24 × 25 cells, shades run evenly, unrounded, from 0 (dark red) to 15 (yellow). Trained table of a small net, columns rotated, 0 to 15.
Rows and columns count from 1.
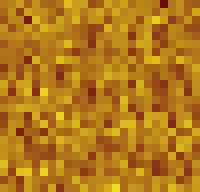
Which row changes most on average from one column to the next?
16
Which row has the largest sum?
24
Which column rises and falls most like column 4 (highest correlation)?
18
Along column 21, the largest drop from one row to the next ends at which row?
4
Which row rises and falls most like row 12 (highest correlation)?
22
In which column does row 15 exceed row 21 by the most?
20
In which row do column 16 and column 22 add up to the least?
19
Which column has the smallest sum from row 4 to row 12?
12
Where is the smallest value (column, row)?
21, 1
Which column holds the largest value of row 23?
10
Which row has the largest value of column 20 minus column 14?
3
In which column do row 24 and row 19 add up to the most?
23
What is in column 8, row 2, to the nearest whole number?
5
